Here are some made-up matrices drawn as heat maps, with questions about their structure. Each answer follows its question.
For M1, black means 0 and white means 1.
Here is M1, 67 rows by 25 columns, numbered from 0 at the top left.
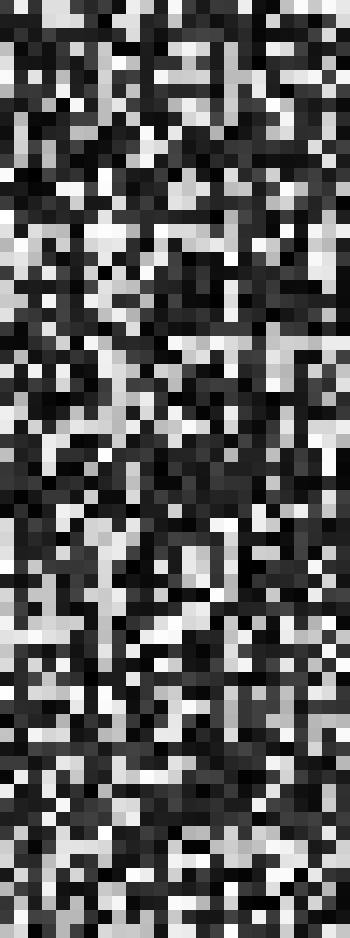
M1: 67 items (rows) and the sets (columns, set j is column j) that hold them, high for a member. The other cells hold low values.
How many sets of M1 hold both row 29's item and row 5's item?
5
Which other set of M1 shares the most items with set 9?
23
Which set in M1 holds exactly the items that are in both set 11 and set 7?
2
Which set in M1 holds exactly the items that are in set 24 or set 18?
4
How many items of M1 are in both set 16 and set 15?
5
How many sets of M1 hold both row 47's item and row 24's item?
8
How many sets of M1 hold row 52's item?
12
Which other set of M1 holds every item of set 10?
1
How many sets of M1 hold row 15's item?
4
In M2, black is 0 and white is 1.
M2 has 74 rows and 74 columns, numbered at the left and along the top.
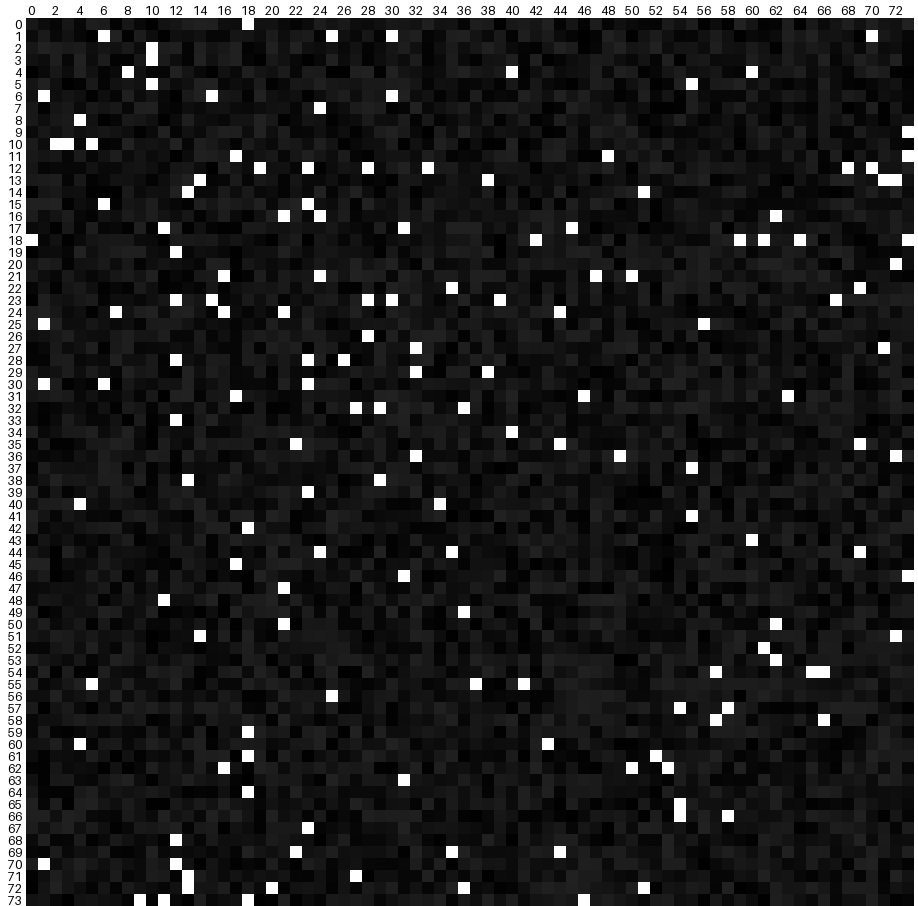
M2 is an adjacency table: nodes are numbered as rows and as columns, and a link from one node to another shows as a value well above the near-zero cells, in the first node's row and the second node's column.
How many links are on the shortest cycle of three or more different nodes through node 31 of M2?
5
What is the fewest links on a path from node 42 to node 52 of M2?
3
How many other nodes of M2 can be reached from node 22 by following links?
11
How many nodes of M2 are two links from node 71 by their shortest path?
4
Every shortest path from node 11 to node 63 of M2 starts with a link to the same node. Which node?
node 17
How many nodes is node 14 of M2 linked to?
2
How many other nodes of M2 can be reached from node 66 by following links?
4
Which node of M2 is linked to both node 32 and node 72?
node 36
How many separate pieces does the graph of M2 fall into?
7
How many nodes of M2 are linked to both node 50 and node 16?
2
